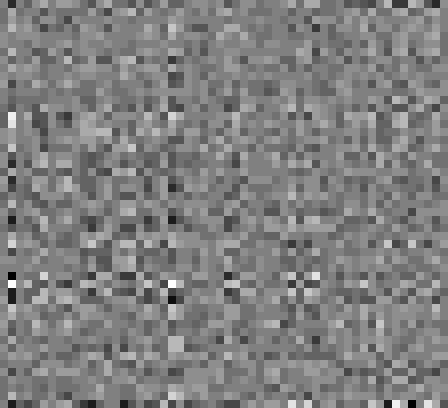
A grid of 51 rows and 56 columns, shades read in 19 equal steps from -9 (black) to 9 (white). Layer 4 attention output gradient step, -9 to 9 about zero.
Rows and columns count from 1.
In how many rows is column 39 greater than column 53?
22
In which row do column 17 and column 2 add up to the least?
35
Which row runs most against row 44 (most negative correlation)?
18
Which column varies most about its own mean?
2
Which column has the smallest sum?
52
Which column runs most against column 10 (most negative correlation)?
23
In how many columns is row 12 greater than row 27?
19
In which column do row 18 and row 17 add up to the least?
6
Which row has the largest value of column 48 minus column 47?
41
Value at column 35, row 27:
-3
